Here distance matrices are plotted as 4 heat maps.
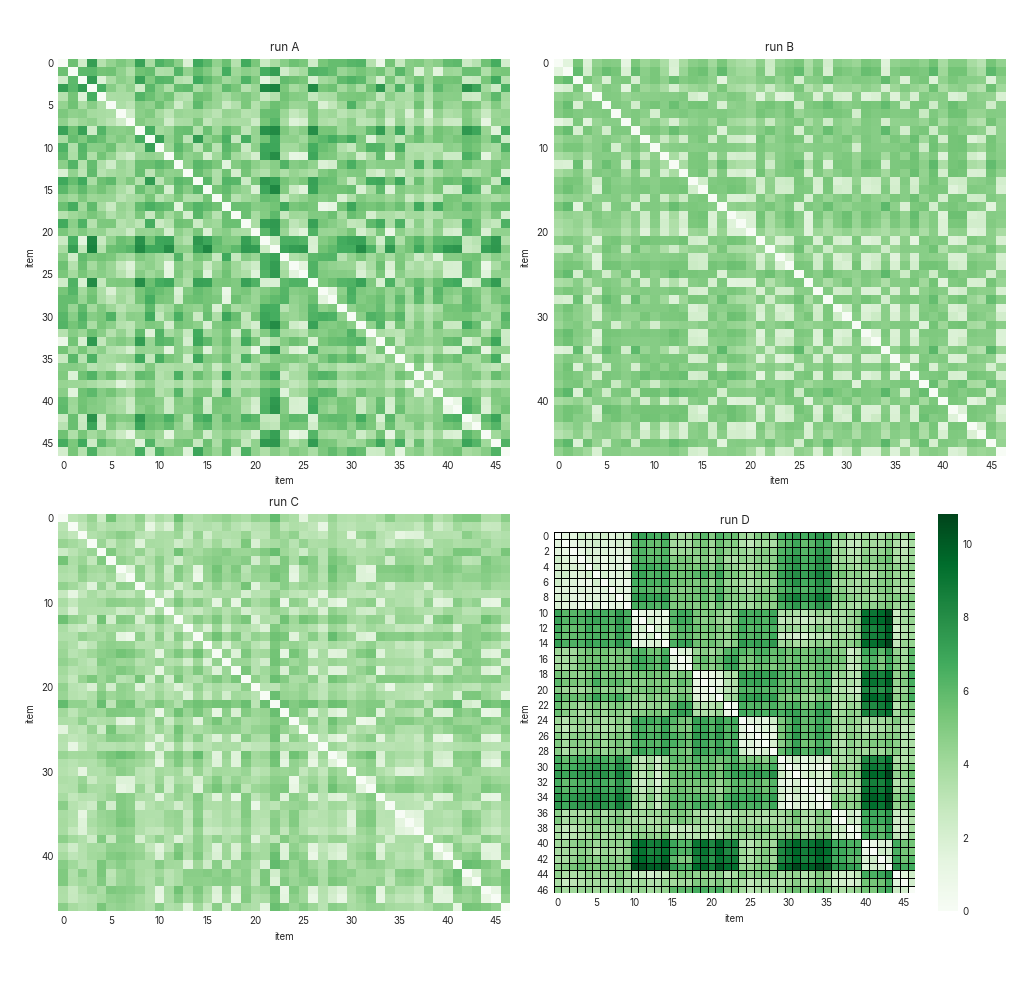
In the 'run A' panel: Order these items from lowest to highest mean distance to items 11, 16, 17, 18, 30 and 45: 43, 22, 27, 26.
27, 43, 26, 22
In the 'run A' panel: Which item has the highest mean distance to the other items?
22
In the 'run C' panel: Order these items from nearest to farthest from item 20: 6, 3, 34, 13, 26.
34, 3, 13, 26, 6
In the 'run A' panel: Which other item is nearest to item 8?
45
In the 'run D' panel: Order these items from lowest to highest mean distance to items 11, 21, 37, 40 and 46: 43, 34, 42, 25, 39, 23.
39, 25, 23, 34, 42, 43
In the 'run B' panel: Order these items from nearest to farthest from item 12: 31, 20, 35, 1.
1, 20, 31, 35
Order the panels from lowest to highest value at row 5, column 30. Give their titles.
run C, run B, run A, run D
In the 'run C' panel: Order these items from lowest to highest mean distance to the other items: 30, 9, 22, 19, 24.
9, 30, 24, 19, 22
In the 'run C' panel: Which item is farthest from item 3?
19
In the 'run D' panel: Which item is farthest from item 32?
43
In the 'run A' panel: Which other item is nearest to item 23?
39
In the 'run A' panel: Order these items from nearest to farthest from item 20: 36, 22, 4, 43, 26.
36, 4, 43, 26, 22
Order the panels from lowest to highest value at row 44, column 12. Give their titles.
run D, run B, run A, run C
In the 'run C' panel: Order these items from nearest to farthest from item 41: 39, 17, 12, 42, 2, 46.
46, 17, 2, 12, 39, 42
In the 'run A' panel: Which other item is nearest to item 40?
41
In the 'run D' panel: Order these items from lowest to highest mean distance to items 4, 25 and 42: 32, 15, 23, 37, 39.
39, 37, 15, 23, 32
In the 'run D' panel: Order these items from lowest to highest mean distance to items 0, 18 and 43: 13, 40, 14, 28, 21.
40, 28, 21, 13, 14
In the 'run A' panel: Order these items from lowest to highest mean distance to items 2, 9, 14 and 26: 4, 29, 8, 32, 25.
4, 32, 25, 29, 8
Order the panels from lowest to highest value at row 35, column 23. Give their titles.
run B, run C, run A, run D
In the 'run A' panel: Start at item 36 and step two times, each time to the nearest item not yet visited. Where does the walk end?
6
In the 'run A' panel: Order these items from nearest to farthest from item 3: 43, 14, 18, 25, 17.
14, 25, 18, 17, 43
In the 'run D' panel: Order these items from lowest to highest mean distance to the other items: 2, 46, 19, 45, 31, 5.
45, 2, 46, 5, 19, 31
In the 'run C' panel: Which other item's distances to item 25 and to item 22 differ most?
0
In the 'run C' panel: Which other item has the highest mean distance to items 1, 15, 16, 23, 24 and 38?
22
